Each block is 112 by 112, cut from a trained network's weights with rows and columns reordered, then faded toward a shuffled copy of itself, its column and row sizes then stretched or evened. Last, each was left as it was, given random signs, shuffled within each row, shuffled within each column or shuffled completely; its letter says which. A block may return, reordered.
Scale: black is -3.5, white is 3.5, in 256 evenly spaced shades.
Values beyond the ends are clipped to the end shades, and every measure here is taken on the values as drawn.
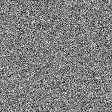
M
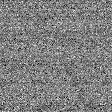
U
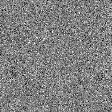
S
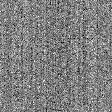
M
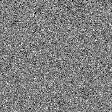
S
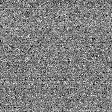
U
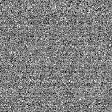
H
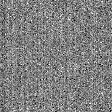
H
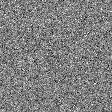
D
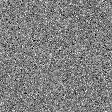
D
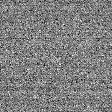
U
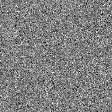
S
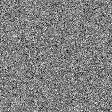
M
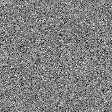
S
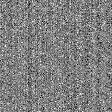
H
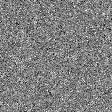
D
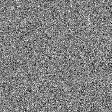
S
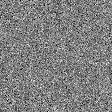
U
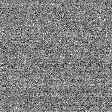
U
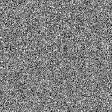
H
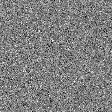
M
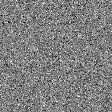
U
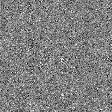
S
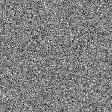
D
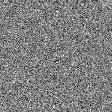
M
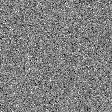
D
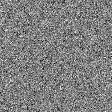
M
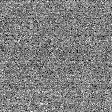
U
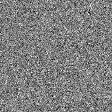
M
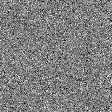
S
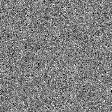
S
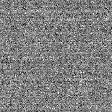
H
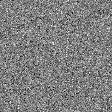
M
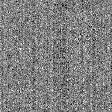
H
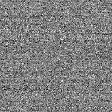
H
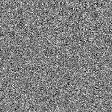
H
